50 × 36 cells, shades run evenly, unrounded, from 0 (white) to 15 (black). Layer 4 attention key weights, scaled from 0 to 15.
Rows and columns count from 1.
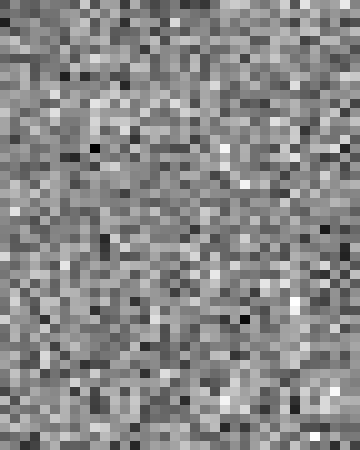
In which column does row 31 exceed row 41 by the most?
25
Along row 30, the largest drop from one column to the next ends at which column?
7
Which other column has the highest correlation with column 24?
33
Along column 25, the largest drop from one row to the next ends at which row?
37
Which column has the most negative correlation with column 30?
14
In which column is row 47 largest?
15
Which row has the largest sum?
26
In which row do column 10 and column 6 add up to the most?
17
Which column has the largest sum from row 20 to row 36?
35
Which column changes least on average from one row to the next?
24
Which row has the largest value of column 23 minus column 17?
48
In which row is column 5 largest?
36
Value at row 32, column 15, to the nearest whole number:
4
